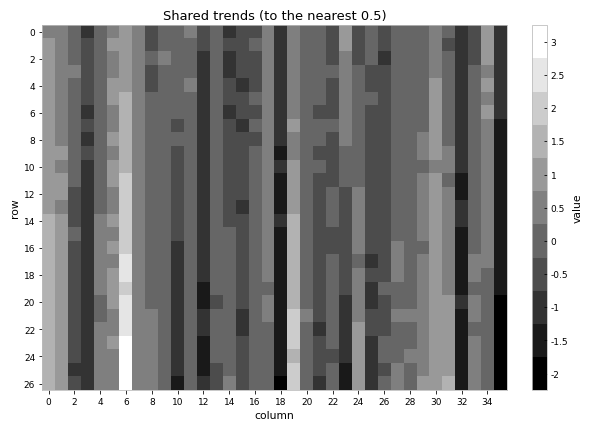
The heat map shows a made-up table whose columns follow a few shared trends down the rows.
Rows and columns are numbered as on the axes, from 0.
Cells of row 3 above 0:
11
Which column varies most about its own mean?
23
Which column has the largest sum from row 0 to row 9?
6
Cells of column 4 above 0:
11
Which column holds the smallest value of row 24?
35
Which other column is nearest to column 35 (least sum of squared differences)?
18
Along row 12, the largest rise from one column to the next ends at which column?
19
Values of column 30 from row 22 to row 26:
1 1 1 1 1
